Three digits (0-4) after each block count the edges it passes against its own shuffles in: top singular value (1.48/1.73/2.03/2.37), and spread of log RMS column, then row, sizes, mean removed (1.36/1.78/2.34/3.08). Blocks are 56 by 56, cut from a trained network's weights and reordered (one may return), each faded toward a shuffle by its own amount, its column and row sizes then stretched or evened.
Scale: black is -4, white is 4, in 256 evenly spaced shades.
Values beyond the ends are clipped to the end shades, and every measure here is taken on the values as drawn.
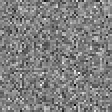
2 2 0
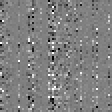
2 4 0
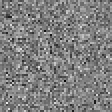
1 1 0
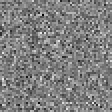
0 0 2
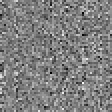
0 3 0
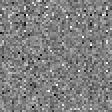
1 1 0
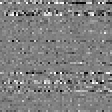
2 0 4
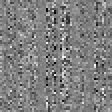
1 4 0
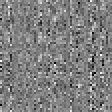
3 4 0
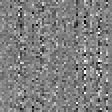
1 4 0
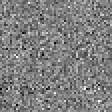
1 1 2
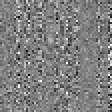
3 4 0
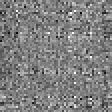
2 1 3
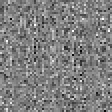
2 3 0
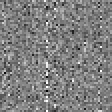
0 3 0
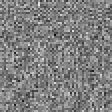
3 0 0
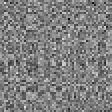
4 2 1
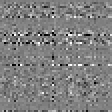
3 1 4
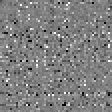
1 1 2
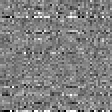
4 1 3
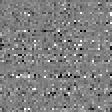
0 2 3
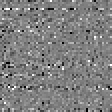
1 2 3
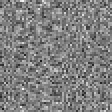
3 0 1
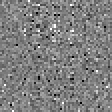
2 1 0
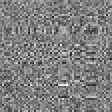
4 0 3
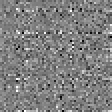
3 2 2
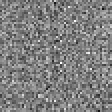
2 1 0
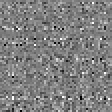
0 2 3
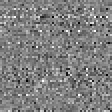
0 1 3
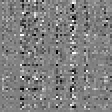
0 4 3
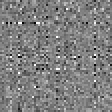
3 3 2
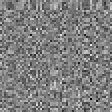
4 3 0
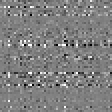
3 2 4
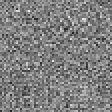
3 0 1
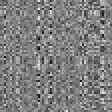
4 4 0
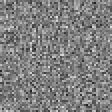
3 1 1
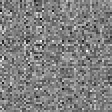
3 2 1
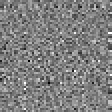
3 1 2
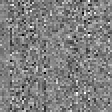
0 3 0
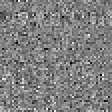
1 0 3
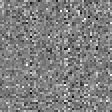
1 2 1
